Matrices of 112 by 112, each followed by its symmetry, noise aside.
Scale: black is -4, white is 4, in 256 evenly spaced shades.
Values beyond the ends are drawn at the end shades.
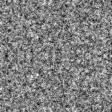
mirrored top to bottom.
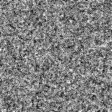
no symmetry.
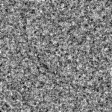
symmetric across the other diagonal.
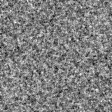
same after a half turn.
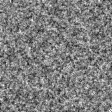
symmetric.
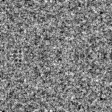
mirrored top to bottom.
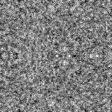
mirrored top to bottom.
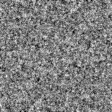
same after a half turn.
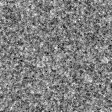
no symmetry.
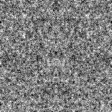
mirrored left to right.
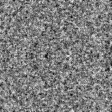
mirrored top to bottom.
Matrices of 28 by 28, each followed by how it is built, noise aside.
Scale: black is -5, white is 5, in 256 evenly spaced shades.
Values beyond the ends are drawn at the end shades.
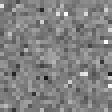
sparse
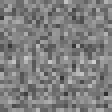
repeating columns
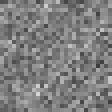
Hankel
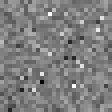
sparse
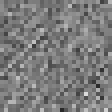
Hankel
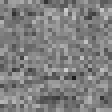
low rank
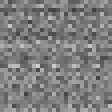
repeating columns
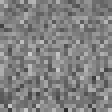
repeating columns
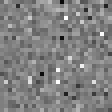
sparse
